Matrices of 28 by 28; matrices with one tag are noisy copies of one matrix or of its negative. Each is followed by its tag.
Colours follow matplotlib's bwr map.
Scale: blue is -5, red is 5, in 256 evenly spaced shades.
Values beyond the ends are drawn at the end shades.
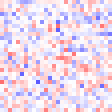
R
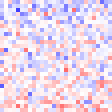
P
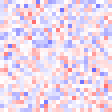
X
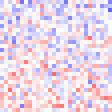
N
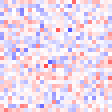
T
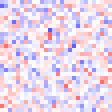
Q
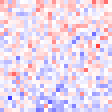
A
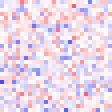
R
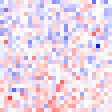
A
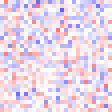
X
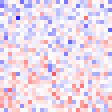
N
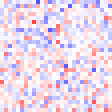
X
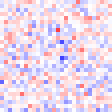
R
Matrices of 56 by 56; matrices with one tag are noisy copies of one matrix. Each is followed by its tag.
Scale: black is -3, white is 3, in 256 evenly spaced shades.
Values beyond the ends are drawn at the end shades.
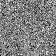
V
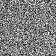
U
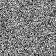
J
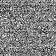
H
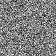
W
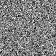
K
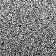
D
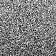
D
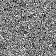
W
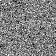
W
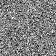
K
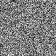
W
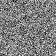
W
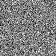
U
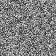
W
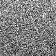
D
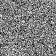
W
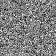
W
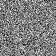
U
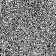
V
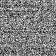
H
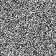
W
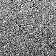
D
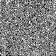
V
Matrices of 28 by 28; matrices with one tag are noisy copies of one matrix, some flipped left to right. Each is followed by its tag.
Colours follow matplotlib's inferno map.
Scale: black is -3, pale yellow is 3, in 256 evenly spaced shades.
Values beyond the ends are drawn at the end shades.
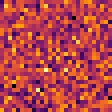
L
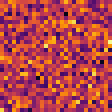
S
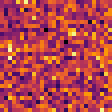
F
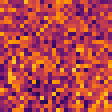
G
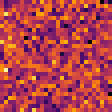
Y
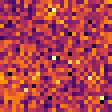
G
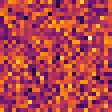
S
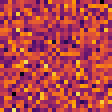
L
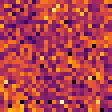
G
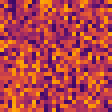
G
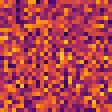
S
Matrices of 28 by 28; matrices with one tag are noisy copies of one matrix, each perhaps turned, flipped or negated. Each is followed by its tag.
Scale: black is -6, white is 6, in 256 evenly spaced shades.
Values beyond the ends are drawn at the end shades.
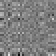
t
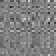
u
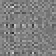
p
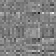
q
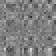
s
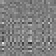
p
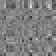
s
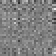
t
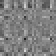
s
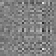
p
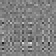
p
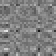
s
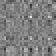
s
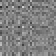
u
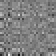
t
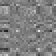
s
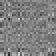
t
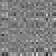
t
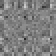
s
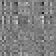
q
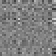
t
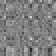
s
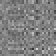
u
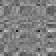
s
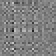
p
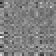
t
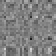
s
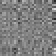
t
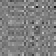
u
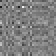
u
